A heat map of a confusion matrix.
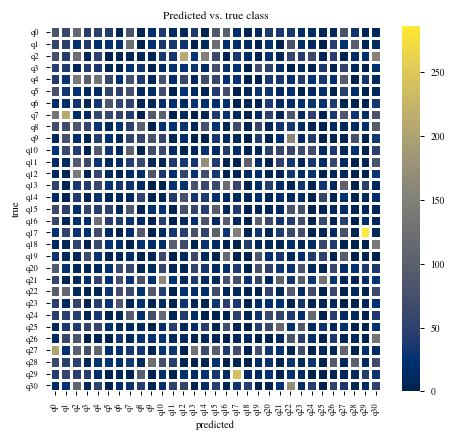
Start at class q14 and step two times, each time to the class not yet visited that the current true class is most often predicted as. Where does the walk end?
q2
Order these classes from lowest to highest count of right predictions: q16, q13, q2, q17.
q13, q16, q2, q17
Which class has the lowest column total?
q18
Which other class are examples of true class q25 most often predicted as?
q21
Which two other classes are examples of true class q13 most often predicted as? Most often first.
q16, q27
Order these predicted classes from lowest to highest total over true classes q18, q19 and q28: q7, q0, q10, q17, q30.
q17, q7, q0, q10, q30
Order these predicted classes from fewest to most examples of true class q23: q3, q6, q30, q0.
q3, q30, q0, q6
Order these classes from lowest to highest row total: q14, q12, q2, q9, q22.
q14, q12, q9, q22, q2
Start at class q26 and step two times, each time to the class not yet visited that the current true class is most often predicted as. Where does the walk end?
q22
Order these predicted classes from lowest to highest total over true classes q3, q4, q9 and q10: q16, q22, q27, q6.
q6, q16, q27, q22
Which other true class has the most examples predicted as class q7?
q1
